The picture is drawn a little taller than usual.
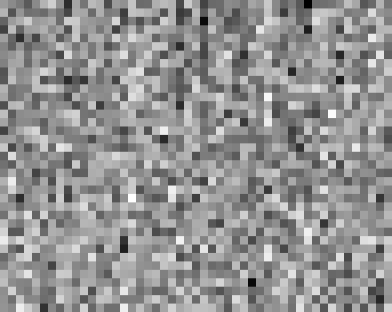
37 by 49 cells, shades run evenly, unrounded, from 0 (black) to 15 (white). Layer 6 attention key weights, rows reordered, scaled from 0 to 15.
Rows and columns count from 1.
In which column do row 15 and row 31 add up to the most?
34
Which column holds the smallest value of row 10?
43
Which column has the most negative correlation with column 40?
24
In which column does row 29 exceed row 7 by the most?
46
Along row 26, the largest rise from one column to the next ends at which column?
6
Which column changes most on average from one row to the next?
20
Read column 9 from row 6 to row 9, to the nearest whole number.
10 13 8 10
